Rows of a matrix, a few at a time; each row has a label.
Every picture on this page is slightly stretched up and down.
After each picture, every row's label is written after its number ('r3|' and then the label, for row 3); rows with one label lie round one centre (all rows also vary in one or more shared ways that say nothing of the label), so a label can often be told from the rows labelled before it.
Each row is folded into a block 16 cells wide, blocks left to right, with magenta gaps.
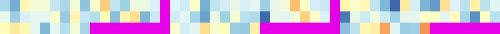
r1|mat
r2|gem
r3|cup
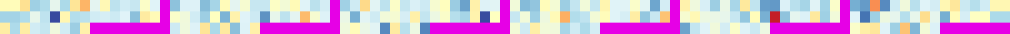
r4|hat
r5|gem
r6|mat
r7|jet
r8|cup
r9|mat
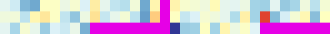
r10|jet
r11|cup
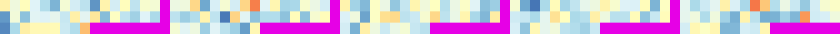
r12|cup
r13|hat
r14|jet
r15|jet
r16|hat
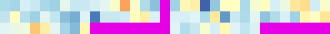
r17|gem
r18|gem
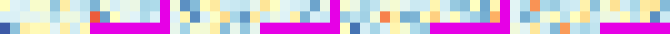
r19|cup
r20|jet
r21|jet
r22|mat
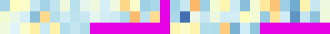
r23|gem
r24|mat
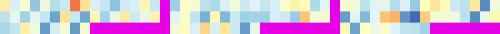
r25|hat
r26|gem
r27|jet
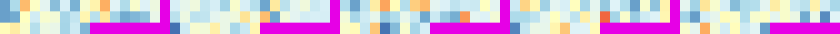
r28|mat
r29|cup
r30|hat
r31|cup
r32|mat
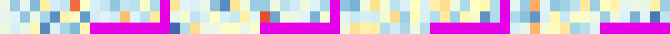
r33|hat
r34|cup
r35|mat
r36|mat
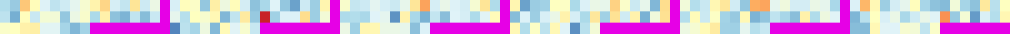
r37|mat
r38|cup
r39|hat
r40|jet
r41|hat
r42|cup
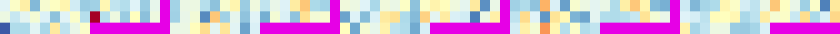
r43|cup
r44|gem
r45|jet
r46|gem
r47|jet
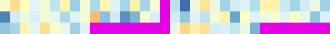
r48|cup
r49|mat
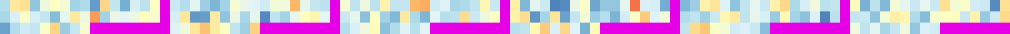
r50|cup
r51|gem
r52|hat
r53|gem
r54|mat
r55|jet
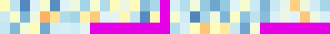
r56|jet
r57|gem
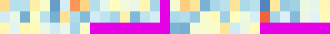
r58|hat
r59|cup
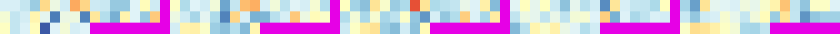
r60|hat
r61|hat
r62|hat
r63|cup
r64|mat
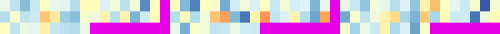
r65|jet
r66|jet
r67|jet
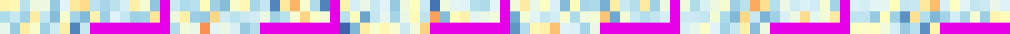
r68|hat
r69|gem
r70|cup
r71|cup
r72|hat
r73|hat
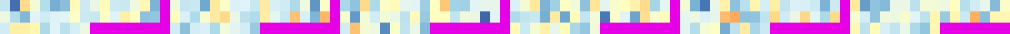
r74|mat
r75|jet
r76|mat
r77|gem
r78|jet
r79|jet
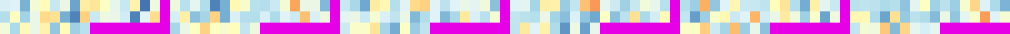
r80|jet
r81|gem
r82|hat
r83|hat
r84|mat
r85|gem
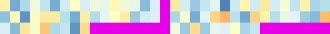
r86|jet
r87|jet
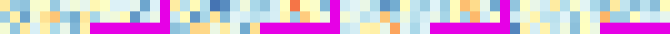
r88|jet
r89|gem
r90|gem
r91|cup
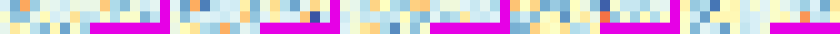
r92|mat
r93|mat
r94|hat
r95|cup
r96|jet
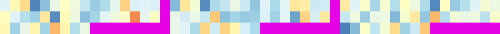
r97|gem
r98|gem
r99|cup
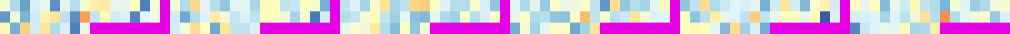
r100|jet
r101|mat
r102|hat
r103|cup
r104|mat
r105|cup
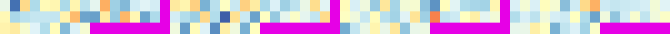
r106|mat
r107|hat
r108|cup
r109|hat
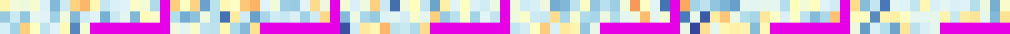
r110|hat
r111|hat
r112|cup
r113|gem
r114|jet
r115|jet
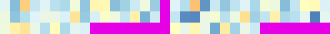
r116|mat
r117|mat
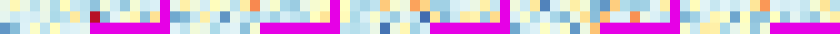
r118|cup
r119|hat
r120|hat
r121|cup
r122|hat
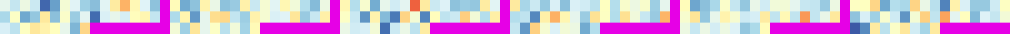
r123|gem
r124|jet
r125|hat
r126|jet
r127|jet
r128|cup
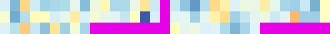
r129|mat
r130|jet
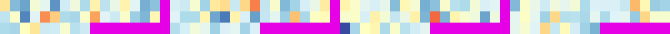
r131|jet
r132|hat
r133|cup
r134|gem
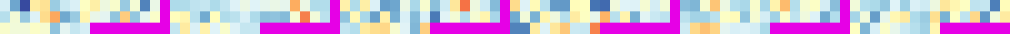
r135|jet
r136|gem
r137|gem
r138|cup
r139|mat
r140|jet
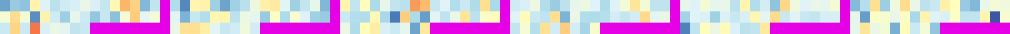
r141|gem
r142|mat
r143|hat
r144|gem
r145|cup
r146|mat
